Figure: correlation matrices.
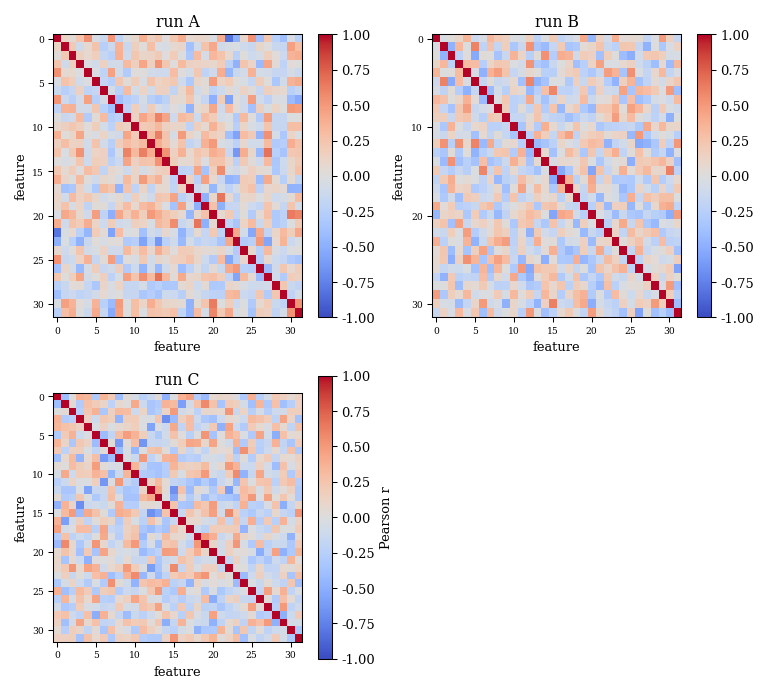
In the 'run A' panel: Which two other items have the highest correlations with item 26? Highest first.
23, 22
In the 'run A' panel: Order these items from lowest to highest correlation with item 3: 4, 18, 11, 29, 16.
29, 4, 18, 16, 11
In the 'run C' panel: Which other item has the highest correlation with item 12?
13
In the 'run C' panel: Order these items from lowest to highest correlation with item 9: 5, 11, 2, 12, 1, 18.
12, 11, 1, 18, 2, 5
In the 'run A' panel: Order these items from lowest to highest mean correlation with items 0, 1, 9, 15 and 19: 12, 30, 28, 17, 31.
28, 17, 31, 30, 12
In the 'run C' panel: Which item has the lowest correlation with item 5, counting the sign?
28
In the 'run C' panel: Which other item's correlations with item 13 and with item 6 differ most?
11
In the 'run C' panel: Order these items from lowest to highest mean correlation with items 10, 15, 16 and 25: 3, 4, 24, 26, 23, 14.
24, 14, 26, 3, 4, 23
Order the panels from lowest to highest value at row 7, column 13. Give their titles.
run A, run B, run C
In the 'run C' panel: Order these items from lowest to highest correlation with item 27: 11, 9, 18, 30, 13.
30, 9, 18, 11, 13
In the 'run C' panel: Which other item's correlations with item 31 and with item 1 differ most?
16
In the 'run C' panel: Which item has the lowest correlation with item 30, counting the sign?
18
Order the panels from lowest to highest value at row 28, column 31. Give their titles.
run B, run A, run C
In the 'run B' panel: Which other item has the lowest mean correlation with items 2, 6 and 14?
25
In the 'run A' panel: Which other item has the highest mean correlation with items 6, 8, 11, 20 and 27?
13
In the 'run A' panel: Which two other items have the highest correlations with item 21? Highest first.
18, 15
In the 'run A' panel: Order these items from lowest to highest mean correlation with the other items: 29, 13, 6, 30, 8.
29, 6, 8, 30, 13
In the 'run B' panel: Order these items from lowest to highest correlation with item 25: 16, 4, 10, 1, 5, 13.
16, 10, 13, 1, 5, 4
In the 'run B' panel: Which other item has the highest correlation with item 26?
11
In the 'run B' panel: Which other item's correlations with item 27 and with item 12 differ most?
1
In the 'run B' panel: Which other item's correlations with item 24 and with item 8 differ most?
4
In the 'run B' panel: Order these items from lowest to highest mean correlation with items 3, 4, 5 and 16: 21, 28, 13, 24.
13, 24, 28, 21
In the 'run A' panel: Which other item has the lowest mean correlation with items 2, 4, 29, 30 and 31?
17
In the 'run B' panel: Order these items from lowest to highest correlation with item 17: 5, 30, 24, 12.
24, 5, 30, 12
